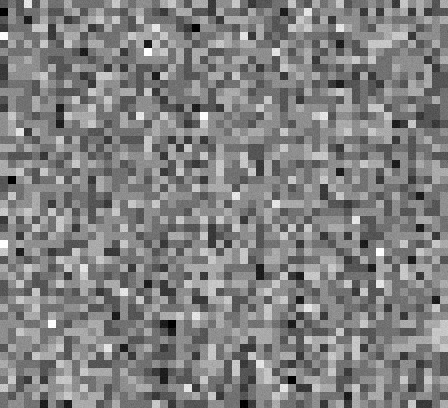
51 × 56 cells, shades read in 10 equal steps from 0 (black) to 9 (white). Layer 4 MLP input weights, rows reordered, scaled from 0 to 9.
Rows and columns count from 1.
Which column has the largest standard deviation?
1
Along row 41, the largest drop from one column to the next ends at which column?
8
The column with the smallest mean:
21
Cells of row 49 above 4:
33
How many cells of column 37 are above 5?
11
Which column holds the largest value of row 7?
19
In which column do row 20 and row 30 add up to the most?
26
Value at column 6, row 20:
2
